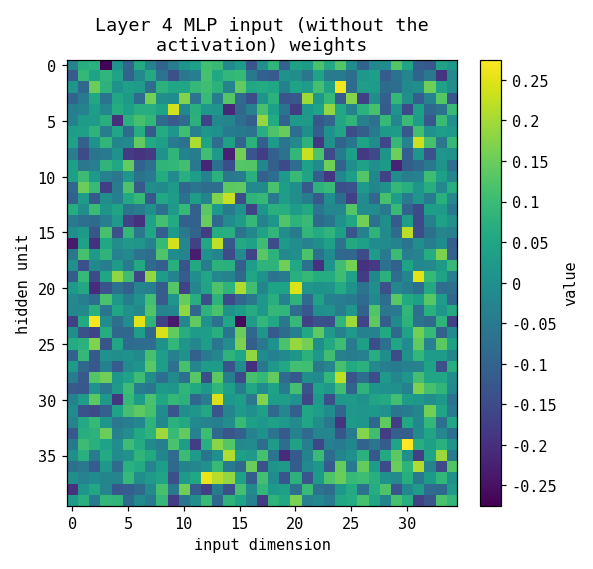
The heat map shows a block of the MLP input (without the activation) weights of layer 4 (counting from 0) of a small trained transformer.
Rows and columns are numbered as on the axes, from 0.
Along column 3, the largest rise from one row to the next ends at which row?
1
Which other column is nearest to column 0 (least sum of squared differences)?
34
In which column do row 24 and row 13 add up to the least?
16
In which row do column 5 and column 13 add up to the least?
14
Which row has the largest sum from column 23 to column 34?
37
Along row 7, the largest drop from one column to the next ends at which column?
22
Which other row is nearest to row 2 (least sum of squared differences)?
29
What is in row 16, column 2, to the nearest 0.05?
-0.2
